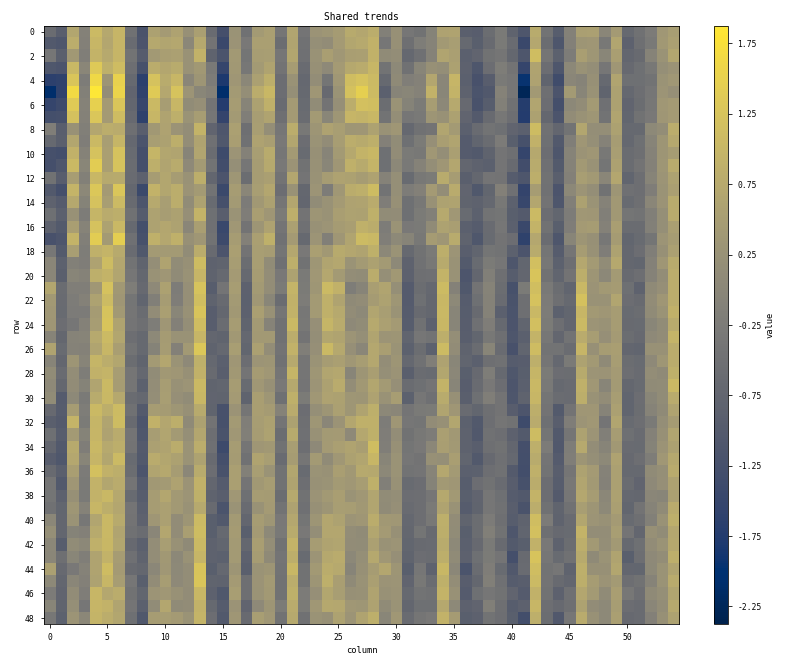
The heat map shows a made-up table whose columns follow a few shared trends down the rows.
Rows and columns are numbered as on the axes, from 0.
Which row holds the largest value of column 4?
5
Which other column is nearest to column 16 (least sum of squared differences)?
18
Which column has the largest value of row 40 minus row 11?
0
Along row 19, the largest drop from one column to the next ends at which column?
14
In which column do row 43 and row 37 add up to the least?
40
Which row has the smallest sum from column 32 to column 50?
4
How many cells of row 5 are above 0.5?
14
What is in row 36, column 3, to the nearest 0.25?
-0.25
